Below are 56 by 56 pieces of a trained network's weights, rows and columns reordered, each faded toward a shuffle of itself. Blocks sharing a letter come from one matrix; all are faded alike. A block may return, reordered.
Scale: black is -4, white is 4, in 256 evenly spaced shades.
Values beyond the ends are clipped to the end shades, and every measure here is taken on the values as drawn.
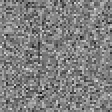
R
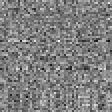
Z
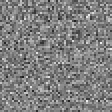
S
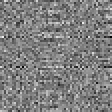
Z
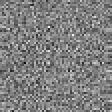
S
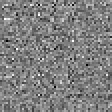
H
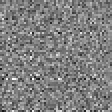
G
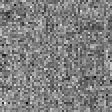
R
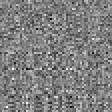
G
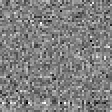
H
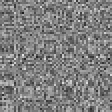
S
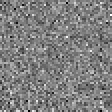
H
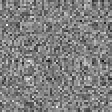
S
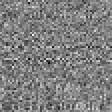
Z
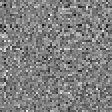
H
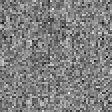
R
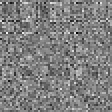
Z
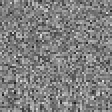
R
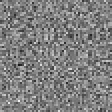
S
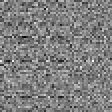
Z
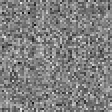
R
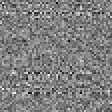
Z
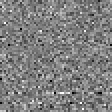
H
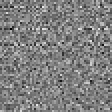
Z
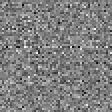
H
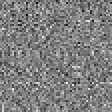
H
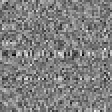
Z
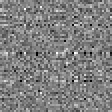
G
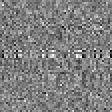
G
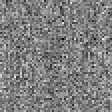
R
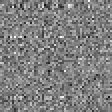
G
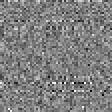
G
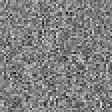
S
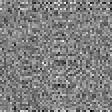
Z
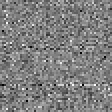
H
